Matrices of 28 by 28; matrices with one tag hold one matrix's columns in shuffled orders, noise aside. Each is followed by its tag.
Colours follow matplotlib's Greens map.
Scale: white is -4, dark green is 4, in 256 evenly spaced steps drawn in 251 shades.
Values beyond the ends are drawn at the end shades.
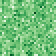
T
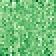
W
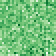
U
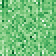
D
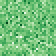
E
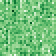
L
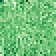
W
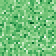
E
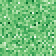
E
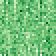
L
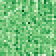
L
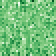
W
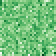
U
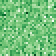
T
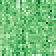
L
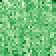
W
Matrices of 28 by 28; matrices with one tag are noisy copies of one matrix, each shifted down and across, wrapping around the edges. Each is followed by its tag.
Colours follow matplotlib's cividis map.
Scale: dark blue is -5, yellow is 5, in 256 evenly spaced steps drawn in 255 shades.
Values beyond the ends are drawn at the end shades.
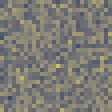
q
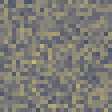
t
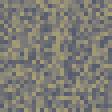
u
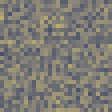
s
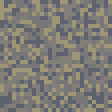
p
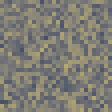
q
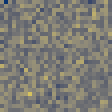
u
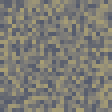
u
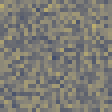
p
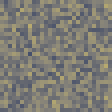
u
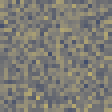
q
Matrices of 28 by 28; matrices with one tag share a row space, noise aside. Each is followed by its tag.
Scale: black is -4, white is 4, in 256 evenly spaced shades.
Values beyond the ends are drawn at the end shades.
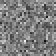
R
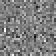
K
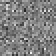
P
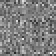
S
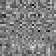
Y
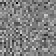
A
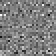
S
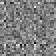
K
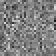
K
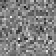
R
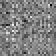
P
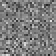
P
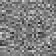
Y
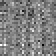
Y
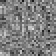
Y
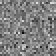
S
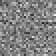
R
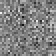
S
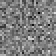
Y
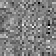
Y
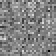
Y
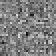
R
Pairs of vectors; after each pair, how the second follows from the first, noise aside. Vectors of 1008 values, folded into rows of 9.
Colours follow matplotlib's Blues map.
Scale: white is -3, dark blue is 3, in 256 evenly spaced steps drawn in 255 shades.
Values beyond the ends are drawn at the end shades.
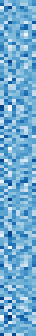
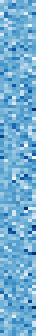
wrapped around, partly zeroed.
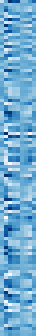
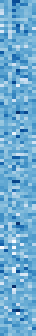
wrapped around, partly zeroed.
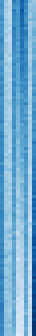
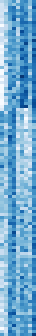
wrapped around, negated.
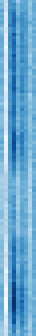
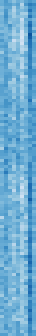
reversed, negated, shrunk.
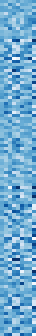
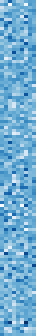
wrapped around, partly zeroed.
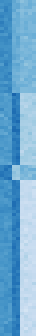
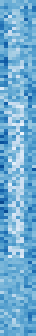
wrapped around, partly zeroed.
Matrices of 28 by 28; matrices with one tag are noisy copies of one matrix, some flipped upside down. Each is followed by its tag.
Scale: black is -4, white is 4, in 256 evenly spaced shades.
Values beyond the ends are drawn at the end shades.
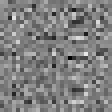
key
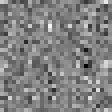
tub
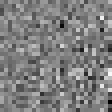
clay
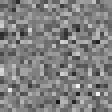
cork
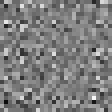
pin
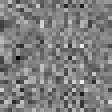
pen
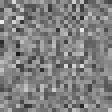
pen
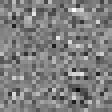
key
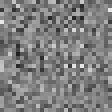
pen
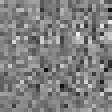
clay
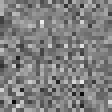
pen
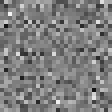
pin
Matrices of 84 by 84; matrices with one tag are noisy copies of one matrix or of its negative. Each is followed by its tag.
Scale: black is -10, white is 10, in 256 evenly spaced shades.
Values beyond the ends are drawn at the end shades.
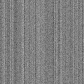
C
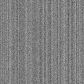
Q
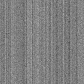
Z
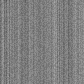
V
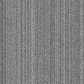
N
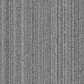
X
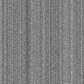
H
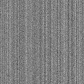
Q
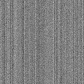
C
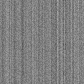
X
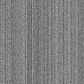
Z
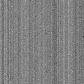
V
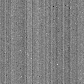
Z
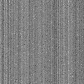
V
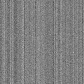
C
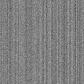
Q
